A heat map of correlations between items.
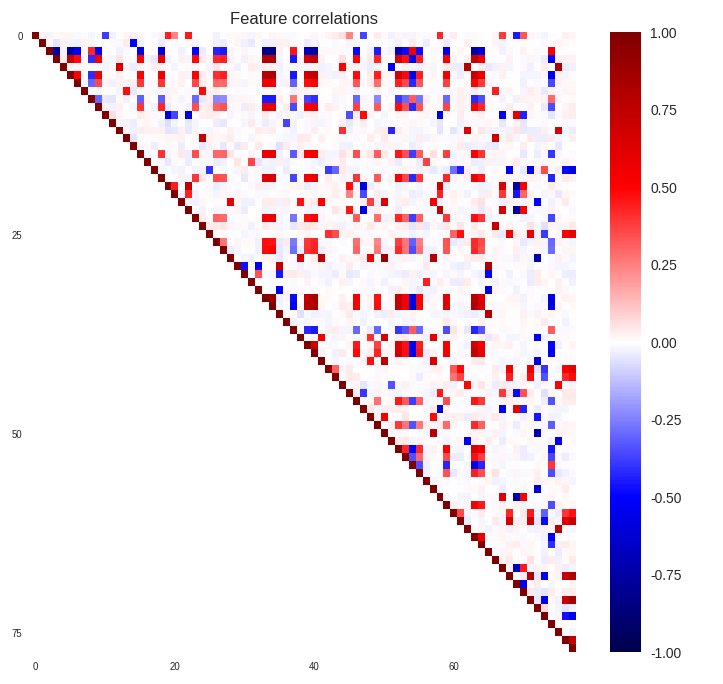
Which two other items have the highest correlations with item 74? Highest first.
2, 54
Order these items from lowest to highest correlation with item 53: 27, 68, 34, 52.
68, 27, 52, 34
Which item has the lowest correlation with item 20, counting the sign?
69
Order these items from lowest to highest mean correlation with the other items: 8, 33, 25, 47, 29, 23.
8, 47, 29, 25, 23, 33
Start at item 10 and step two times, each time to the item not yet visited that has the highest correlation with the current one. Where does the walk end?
47
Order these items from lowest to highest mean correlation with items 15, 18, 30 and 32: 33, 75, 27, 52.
75, 27, 52, 33
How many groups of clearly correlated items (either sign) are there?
10
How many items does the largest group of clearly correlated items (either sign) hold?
26
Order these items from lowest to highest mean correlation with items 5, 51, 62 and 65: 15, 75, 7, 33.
7, 75, 15, 33
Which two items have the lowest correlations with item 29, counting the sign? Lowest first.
32, 30
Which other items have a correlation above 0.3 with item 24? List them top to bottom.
7, 13, 66
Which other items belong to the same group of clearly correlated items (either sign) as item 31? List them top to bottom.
16, 56
